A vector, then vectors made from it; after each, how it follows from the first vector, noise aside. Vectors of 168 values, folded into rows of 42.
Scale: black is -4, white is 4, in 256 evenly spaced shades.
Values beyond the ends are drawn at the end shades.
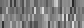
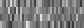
reversed.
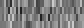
reversed, negated.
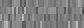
wrapped around, shrunk.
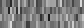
reversed, negated.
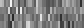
reversed.
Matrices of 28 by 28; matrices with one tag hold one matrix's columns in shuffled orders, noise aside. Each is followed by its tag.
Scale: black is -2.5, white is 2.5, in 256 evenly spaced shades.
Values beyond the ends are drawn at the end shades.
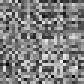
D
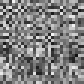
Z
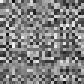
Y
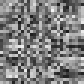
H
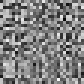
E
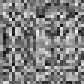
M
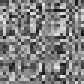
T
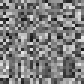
E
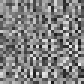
H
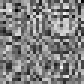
T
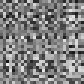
D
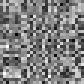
H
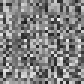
H
